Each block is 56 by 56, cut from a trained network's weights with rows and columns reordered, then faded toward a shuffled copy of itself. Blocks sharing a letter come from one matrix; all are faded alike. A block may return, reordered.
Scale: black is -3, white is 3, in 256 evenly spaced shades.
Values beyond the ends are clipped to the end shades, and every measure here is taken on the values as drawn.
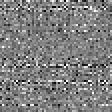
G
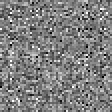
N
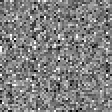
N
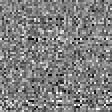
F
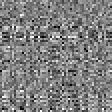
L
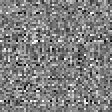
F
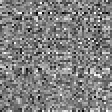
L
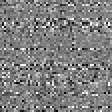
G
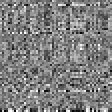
L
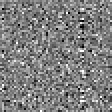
N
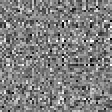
F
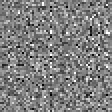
N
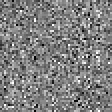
N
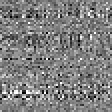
G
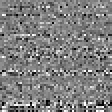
G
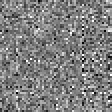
N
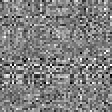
L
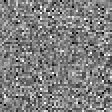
N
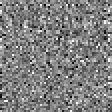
N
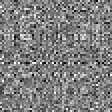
L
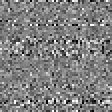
G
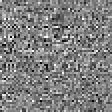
F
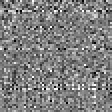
F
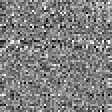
F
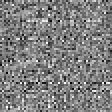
L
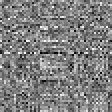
L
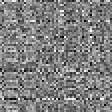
L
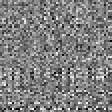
L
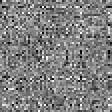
F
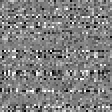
G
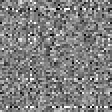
F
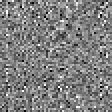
N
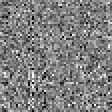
N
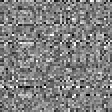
L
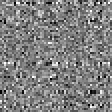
F
